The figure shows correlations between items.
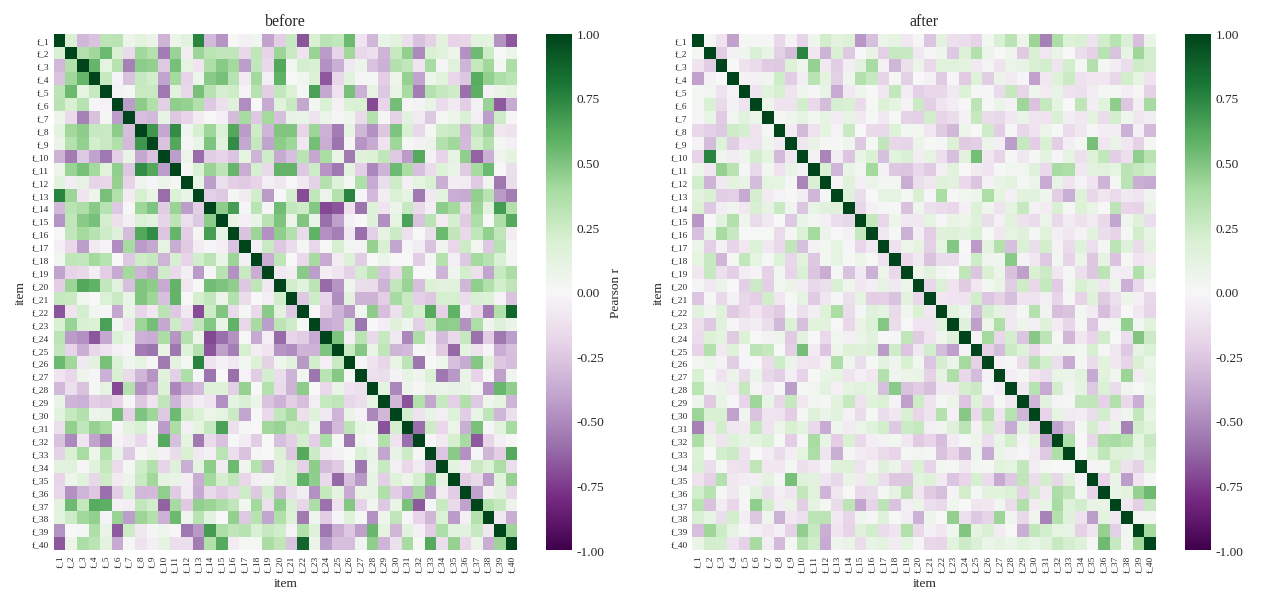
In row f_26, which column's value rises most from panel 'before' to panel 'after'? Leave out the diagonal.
f_22
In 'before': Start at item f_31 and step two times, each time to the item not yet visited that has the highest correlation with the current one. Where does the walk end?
f_40
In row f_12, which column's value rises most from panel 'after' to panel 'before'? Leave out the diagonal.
f_6
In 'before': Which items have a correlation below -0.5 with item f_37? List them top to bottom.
f_10, f_24, f_32
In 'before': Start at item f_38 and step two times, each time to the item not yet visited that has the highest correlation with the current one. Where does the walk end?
f_8
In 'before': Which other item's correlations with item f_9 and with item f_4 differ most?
f_35
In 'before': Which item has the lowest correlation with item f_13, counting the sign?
f_22
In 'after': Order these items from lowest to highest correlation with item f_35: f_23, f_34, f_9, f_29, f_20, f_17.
f_23, f_17, f_34, f_20, f_29, f_9
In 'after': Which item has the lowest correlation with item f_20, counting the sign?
f_38
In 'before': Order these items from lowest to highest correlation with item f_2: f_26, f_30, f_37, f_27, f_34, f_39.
f_27, f_39, f_34, f_30, f_26, f_37
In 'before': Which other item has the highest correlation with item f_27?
f_25
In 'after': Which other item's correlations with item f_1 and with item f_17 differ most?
f_31
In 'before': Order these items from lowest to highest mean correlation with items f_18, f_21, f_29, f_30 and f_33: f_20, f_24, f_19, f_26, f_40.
f_19, f_24, f_40, f_26, f_20
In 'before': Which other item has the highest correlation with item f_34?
f_16
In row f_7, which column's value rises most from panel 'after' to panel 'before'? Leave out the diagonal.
f_19
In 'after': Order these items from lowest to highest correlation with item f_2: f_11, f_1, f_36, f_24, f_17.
f_17, f_11, f_1, f_24, f_36
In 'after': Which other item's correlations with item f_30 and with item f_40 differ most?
f_6
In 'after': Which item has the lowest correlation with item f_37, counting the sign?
f_15
